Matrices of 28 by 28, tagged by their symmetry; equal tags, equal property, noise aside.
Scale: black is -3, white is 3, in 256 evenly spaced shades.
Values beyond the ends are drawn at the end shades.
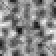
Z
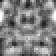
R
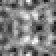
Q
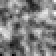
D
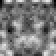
R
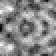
Q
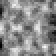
Q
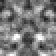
R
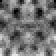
R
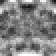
R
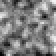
D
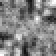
Z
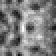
Q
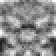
R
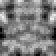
R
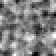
D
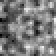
Q
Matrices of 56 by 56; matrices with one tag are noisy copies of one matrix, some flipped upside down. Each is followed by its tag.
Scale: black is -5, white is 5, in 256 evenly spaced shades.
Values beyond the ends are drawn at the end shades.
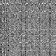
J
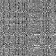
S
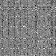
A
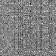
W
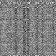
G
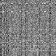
J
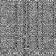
G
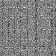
A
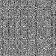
A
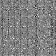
A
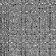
J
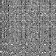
J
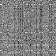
W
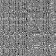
S
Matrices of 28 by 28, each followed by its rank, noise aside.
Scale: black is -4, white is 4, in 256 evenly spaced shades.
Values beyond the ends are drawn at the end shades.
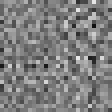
four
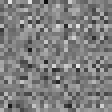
six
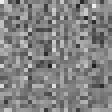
five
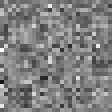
five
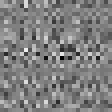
three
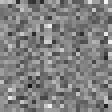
six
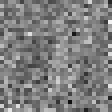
six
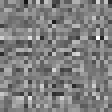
four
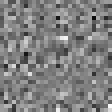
four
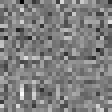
five
